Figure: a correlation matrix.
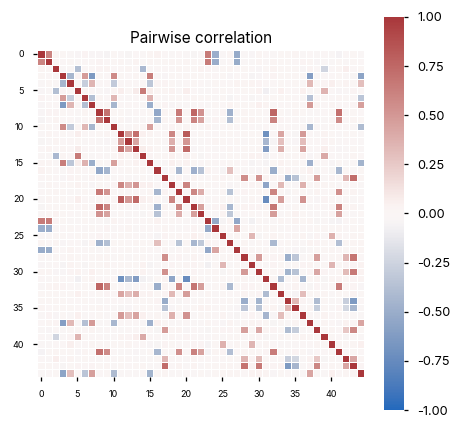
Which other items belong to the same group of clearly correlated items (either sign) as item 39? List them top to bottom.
2, 5, 14
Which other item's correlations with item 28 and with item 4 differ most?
43
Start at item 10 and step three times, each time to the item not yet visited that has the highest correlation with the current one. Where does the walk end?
6
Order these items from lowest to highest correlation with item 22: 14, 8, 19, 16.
16, 14, 19, 8
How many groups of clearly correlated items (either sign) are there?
7
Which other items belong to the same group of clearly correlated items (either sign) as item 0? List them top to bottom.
1, 23, 24, 27
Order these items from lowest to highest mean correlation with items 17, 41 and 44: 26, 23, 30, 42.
26, 23, 42, 30
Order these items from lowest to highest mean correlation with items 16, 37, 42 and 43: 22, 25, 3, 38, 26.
3, 22, 25, 26, 38
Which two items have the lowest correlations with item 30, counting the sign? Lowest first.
34, 35
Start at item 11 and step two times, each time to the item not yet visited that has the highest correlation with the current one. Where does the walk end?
13
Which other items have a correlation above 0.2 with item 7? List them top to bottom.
4, 37, 44
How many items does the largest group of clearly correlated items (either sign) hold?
9
